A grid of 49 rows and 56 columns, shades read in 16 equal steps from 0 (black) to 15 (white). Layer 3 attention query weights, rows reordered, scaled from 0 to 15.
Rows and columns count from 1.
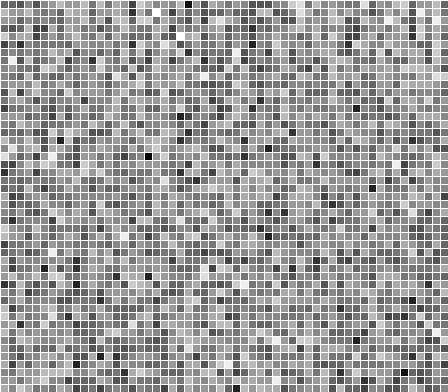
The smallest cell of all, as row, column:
20, 19
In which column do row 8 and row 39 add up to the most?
13
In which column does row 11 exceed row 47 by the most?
51
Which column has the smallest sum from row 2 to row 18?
32
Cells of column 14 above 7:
28
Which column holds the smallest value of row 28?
2
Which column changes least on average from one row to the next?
11
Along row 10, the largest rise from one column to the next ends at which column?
15
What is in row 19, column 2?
13
